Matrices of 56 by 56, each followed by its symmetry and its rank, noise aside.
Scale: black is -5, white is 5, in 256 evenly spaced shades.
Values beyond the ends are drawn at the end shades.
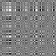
symmetric, rank one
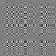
symmetric, rank one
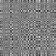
no symmetry, rank two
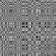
symmetric, rank two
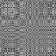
symmetric, rank two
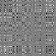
symmetric, rank two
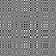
symmetric, rank one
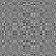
antisymmetric, rank two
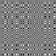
symmetric, rank one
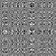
antisymmetric, rank two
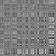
symmetric, rank two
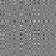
antisymmetric, rank two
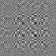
symmetric, rank two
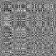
no symmetry, rank three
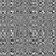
no symmetry, rank two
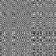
no symmetry, rank two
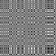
symmetric, rank one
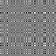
no symmetry, rank one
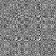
symmetric, rank three
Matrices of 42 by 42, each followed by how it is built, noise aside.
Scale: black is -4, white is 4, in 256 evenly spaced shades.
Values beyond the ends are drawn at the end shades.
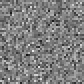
noise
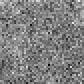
smooth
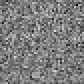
repeating rows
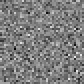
low rank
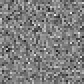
repeating rows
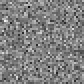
noise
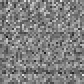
repeating columns
